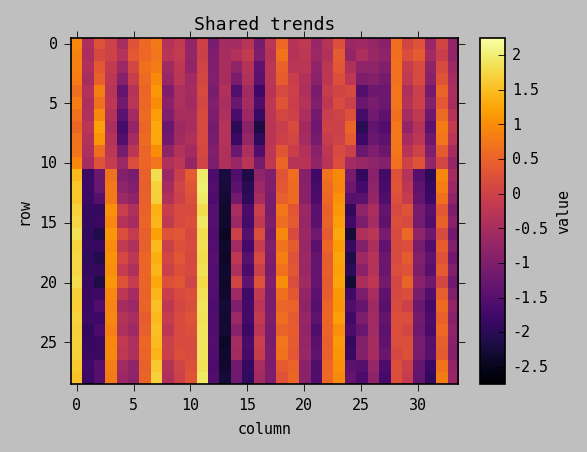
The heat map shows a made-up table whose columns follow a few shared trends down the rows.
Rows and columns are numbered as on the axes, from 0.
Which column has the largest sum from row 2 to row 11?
7
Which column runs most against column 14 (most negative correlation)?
33
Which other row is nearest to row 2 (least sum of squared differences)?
10
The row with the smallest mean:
11
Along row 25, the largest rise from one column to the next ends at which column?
3
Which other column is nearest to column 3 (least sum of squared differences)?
23
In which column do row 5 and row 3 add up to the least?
16
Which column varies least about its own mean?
6
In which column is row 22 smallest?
13
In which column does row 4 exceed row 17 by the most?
2
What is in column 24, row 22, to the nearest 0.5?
-1.5
